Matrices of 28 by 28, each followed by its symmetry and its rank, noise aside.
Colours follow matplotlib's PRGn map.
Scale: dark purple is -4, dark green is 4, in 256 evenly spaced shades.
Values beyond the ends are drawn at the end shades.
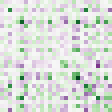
symmetric, rank three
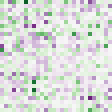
no symmetry, rank six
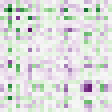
symmetric, rank three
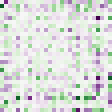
antisymmetric, rank four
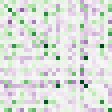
symmetric, rank four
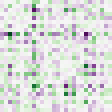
antisymmetric, rank four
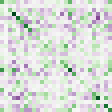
symmetric, rank four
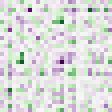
symmetric, rank four
